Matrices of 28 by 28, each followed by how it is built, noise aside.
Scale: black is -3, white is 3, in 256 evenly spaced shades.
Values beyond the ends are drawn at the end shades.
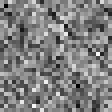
Toeplitz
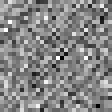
Hankel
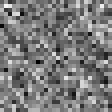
Toeplitz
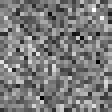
Toeplitz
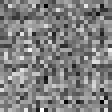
blocks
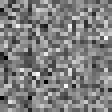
repeating rows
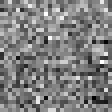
blocks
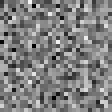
repeating rows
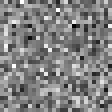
low rank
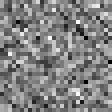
Toeplitz
